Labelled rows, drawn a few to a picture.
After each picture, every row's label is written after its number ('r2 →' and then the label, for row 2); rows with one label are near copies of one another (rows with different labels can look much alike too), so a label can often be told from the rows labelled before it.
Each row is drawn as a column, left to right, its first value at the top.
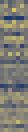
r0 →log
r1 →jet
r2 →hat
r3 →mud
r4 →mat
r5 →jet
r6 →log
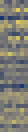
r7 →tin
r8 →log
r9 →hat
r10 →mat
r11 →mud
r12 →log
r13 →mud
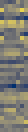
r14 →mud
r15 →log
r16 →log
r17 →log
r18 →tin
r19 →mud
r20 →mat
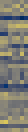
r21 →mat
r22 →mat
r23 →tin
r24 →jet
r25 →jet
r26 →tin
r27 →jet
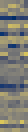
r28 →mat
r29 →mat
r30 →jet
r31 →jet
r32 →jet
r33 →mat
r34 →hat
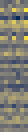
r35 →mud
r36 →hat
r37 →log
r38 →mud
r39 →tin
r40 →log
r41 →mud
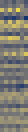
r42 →mud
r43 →hat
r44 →mud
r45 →hat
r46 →mud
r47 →log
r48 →hat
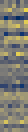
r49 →log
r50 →mat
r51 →mud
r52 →jet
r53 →hat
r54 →mat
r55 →mud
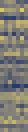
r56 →mud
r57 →mat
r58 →tin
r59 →mat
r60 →log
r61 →mud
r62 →log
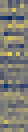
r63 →tin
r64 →mat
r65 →hat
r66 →mud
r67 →hat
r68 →jet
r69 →log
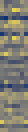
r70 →mat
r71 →hat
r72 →log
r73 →mud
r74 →mud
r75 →tin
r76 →mat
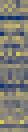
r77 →mat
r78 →jet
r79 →tin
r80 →jet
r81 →hat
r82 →mat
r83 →tin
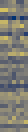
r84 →mud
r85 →mud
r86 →mat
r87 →tin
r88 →log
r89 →hat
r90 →mat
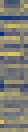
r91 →mat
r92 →hat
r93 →hat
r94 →hat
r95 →hat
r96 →tin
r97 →jet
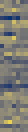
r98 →jet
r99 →mat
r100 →mat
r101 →mud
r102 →tin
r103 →log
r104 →log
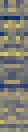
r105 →mat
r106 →hat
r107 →tin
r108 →tin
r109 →hat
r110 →log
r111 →mat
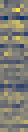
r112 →jet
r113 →hat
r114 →log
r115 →mud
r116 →mud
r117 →jet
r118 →mat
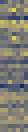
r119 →log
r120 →log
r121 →tin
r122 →mud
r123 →jet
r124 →log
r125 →tin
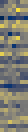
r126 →hat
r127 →log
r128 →mat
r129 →jet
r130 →mud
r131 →tin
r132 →tin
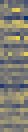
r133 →log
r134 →jet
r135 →hat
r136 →mud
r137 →mud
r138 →log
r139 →hat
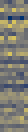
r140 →mud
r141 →log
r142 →hat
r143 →mud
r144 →tin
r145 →tin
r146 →log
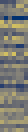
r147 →log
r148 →hat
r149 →log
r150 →hat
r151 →jet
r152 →jet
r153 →tin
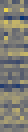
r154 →log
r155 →mud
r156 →tin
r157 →log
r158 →log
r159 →tin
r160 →hat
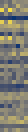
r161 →mud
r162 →jet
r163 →mud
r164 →tin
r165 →jet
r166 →mat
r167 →tin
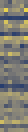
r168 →mat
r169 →mud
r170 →hat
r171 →mat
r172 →mat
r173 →jet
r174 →mud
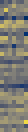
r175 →hat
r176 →mud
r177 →log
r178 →jet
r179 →log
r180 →log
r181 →mat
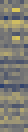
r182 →log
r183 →tin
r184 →log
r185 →mud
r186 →mud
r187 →log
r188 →jet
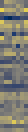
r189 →mud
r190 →tin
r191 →tin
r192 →mat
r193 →jet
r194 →mat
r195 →mud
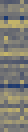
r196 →log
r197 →hat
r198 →log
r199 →log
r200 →log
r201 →tin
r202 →log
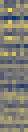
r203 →tin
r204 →hat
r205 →mud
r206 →hat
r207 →jet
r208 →log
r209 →jet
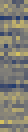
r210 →mat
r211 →jet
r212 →mat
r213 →log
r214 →hat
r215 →log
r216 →tin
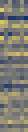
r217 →mud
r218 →log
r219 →mat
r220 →hat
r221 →hat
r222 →tin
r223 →hat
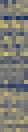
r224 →log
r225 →hat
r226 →mat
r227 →log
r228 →jet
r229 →mat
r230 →tin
